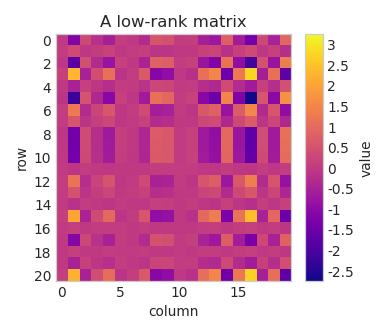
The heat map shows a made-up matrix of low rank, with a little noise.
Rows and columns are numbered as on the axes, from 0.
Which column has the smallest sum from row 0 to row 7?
16
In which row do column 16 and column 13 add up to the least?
5
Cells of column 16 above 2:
3
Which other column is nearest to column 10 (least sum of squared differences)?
6
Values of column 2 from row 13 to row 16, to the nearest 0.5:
0 0 -0.5 0
